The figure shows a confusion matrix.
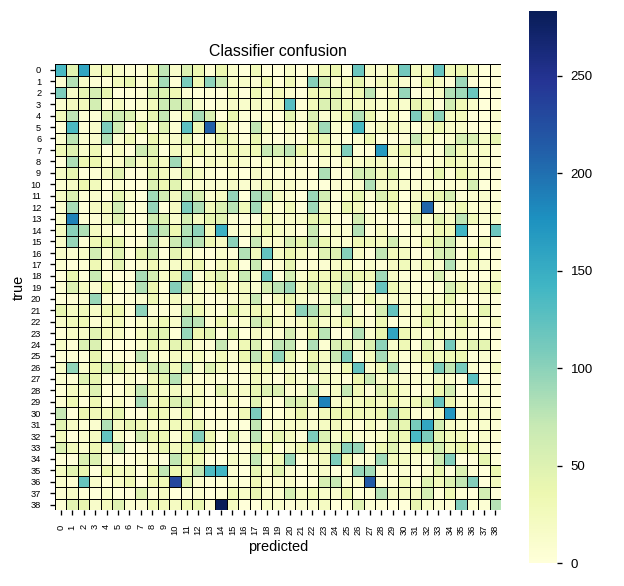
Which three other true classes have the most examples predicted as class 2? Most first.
0, 36, 14
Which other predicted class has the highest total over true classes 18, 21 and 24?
28
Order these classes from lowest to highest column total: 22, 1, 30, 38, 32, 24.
38, 30, 24, 32, 22, 1
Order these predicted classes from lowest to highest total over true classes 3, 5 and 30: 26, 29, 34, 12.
12, 29, 26, 34
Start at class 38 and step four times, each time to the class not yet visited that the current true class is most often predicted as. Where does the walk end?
1
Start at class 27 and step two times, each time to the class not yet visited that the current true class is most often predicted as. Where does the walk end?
10
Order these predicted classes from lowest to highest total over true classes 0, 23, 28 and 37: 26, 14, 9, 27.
27, 14, 9, 26
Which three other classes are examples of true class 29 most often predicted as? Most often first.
23, 33, 7
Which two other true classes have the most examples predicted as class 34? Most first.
30, 24
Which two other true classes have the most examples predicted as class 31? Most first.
32, 4
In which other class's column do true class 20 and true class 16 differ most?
18
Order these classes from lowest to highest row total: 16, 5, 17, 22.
17, 22, 16, 5
